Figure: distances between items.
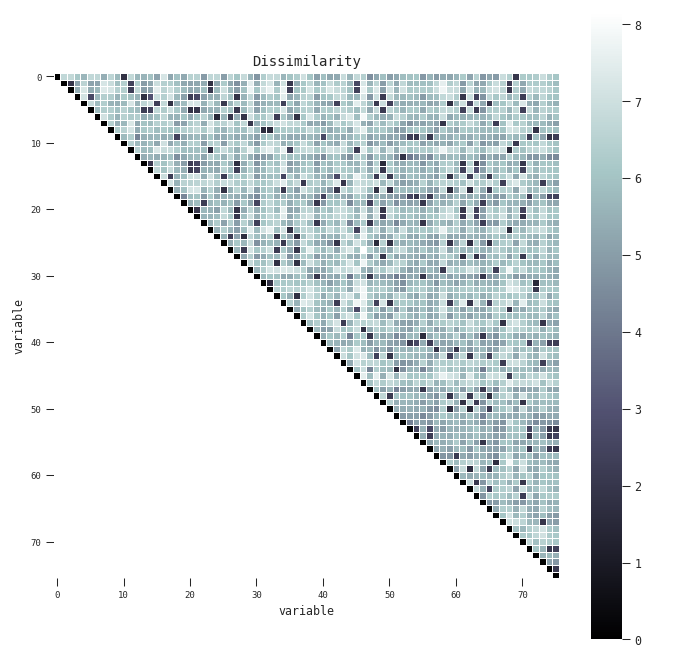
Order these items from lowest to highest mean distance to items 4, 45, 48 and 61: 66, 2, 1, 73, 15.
15, 1, 2, 66, 73
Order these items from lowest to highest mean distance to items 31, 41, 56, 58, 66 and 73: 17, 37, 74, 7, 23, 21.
7, 74, 37, 17, 21, 23
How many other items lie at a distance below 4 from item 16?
4
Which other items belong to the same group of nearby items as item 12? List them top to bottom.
52
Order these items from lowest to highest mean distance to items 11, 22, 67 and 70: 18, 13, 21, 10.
13, 21, 18, 10
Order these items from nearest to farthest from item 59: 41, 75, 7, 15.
15, 41, 75, 7
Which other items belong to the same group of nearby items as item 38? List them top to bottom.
46
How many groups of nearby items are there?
14
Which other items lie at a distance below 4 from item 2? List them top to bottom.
1, 11, 23, 35, 45, 68
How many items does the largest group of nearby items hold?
11
